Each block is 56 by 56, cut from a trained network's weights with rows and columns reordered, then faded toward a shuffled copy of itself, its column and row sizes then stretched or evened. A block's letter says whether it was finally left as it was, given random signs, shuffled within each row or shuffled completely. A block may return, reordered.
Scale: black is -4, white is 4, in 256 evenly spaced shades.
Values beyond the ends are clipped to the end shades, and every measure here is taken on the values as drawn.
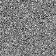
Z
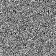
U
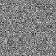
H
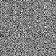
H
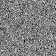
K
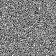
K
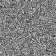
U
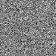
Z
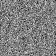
K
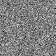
U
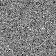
K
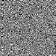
H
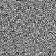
H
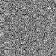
H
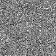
Z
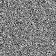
U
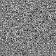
Z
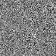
Z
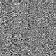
H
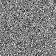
K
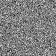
K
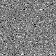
U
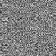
H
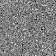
H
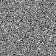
U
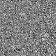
Z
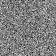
K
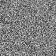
U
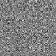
H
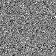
U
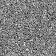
K
